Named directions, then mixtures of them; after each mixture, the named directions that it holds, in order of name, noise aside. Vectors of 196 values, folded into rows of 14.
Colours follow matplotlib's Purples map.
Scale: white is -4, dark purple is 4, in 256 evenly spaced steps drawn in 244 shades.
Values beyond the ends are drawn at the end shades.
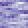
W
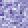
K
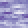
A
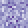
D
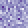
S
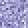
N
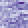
D, W.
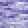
W.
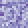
D, K.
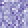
K, N.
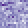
D, N, W.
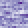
A, K, W.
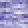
A.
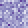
K, N, S.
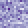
S, W.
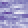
A.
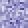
D, S, W.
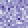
S.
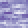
A.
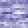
A.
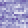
A, N.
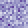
N, S.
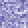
A, N.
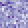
D, N, W.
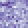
A, D, W.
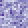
K.
